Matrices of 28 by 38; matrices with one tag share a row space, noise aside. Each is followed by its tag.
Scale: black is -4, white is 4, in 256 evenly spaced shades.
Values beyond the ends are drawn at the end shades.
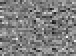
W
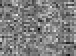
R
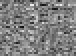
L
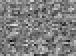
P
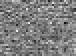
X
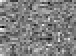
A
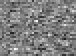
P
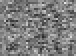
P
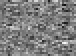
P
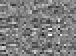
A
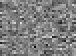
W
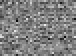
X
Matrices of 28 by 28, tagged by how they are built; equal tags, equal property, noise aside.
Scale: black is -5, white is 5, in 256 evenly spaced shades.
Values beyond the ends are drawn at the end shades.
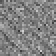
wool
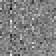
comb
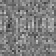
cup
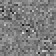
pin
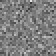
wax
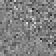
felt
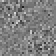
pin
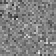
pin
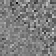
felt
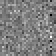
comb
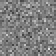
wax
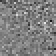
felt
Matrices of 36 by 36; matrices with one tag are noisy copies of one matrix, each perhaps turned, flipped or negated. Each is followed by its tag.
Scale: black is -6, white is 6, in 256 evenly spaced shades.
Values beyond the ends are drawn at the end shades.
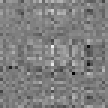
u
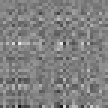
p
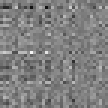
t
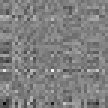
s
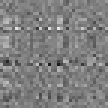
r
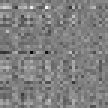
t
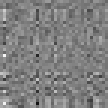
s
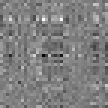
u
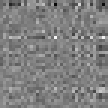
s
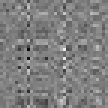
r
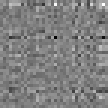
s
